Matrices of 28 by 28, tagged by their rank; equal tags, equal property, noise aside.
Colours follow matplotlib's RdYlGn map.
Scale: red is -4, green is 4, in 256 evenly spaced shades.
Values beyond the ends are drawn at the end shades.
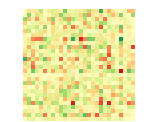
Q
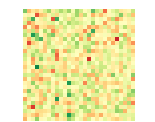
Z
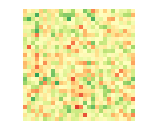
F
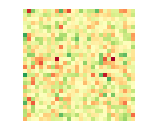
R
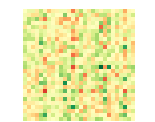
Q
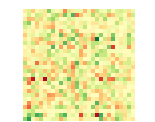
F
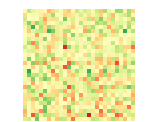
Z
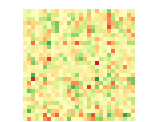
R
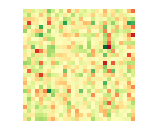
R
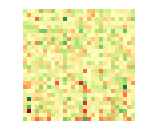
Q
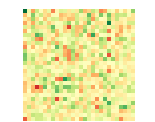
F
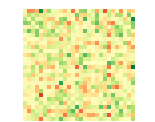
F
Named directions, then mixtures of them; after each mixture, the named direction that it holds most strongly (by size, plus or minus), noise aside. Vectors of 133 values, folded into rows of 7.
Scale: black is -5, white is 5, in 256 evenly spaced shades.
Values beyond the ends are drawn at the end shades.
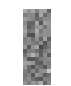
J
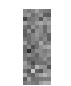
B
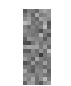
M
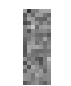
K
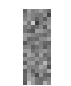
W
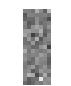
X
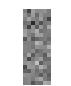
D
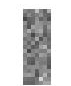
X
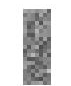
J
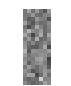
X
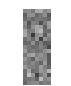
X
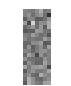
W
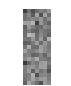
J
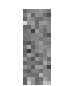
B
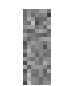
W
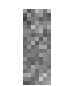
X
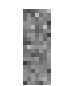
M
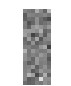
X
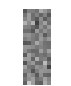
W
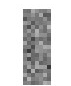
B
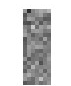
K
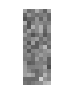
X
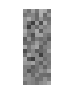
J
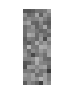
J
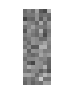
J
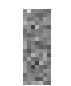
D
